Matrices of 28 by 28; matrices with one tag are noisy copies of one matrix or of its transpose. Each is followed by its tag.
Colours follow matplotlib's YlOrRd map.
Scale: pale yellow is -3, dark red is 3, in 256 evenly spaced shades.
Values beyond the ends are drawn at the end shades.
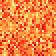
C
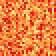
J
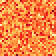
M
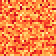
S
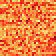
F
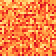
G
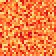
M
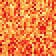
C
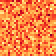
S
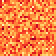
S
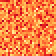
S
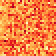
G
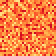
M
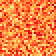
M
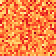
M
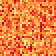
J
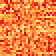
F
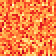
J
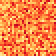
G
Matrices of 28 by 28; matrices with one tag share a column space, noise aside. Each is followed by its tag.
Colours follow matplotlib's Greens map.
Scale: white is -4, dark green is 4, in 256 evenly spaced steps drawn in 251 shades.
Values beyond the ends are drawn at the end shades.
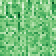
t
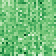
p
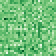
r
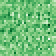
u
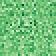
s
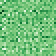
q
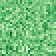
r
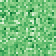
q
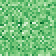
s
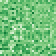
r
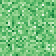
s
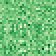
r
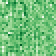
t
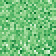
r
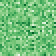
s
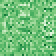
s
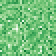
r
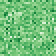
q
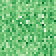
u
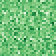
q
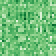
u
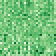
p
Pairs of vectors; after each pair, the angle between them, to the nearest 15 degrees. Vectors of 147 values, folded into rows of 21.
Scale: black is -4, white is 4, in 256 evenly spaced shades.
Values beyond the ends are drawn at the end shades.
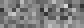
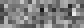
60 degrees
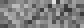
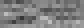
75 degrees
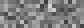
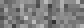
105 degrees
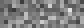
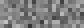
120 degrees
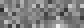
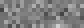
15 degrees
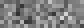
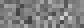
15 degrees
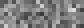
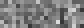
45 degrees
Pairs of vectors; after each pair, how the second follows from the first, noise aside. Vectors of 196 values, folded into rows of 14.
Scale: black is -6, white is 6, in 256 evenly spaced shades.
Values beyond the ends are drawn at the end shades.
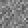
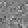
wrapped around, negated, partly zeroed.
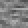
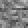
negated.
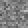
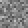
reversed.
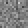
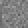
wrapped around, shrunk.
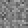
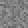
reversed, negated, shrunk.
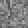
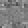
wrapped around, negated, partly zeroed.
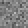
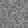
wrapped around, shrunk.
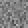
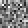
wrapped around, negated, scaled up.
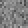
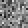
wrapped around, scaled up.
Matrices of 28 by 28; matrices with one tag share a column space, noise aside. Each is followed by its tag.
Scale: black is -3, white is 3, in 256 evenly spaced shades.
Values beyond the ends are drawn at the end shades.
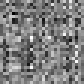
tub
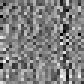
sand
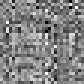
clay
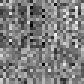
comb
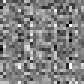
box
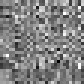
sand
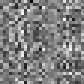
box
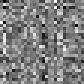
clay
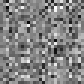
clay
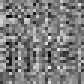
tub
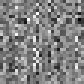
tub
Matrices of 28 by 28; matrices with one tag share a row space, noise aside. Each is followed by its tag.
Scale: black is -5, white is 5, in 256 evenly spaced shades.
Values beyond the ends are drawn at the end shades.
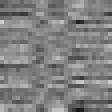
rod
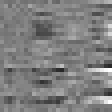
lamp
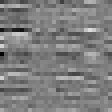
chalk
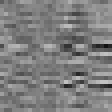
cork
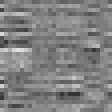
chalk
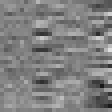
lamp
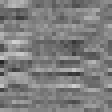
chalk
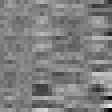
lamp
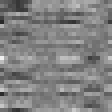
chalk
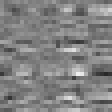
cork
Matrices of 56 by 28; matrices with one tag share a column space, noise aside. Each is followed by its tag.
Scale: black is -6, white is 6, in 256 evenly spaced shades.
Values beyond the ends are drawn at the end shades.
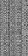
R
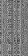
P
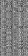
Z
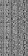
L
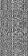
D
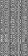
P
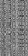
D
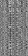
Z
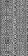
P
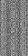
D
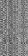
P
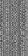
R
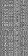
R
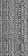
P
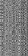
R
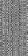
R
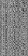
Z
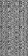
Z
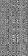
P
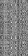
L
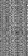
R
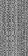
R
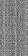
R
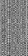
P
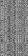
P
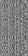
L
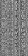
D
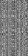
D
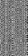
P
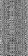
P
